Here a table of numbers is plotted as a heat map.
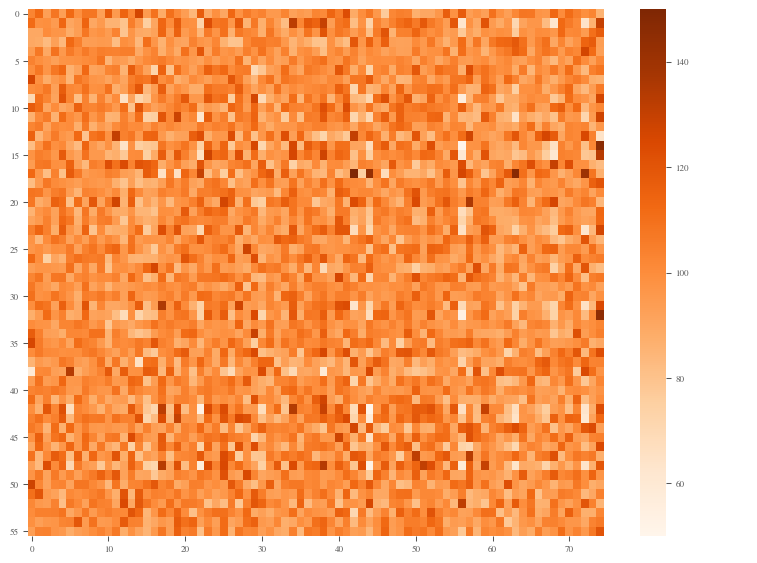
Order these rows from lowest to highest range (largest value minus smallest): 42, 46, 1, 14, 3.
3, 46, 1, 42, 14
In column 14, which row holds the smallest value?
37
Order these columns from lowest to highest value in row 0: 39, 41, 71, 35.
35, 71, 39, 41
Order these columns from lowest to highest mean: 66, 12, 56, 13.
56, 12, 66, 13
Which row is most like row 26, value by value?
34
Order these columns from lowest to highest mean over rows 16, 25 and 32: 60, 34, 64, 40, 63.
63, 34, 60, 40, 64
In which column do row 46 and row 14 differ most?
12
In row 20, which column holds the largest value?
57
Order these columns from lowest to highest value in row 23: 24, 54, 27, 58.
54, 58, 24, 27
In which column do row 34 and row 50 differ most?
29
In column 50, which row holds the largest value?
47
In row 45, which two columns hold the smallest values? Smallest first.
44, 29
